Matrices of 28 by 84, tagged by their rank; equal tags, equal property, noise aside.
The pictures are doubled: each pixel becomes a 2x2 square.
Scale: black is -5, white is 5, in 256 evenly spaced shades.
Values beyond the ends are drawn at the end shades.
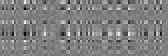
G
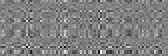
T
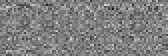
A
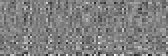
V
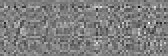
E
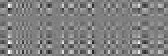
G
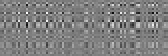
G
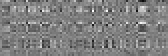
T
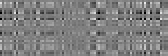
G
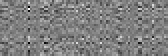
V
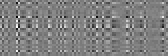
G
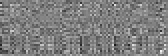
E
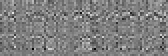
E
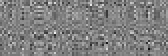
E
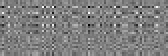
T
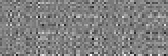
E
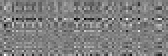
T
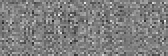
A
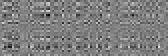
T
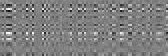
G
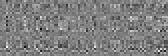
E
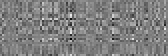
T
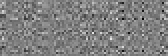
E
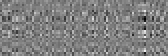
T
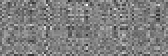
E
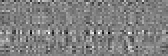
V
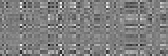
T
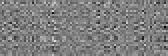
E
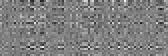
V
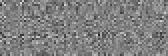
A
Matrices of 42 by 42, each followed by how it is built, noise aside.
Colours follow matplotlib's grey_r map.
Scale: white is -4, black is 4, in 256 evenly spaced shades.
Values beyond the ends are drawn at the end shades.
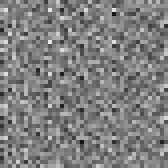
repeating rows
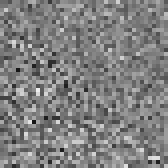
lower triangular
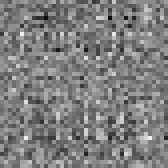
low rank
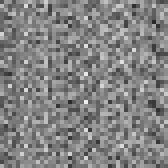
repeating rows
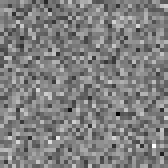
noise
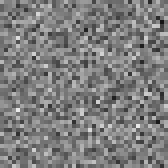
repeating rows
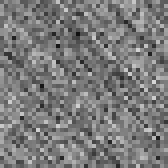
Toeplitz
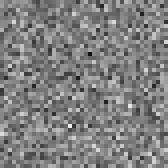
noise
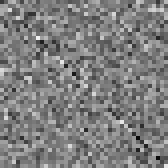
diagonal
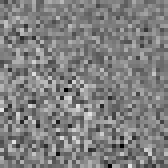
lower triangular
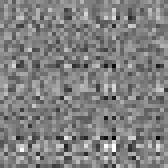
low rank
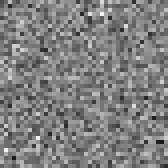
noise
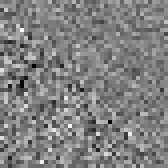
lower triangular
